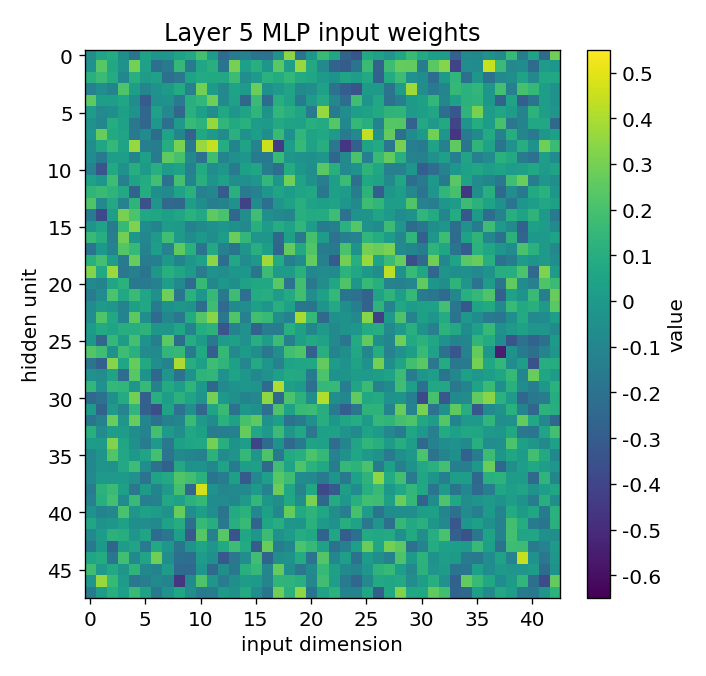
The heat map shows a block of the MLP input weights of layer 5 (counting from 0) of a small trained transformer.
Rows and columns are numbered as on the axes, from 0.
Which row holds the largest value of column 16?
8
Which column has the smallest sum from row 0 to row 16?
23
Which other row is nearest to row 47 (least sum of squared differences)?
29
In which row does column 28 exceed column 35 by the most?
31
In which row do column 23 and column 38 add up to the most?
20
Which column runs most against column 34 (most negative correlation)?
5
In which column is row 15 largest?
4
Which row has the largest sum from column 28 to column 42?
3
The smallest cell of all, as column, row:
37, 26
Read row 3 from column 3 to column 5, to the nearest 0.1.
0.2 0 -0.1
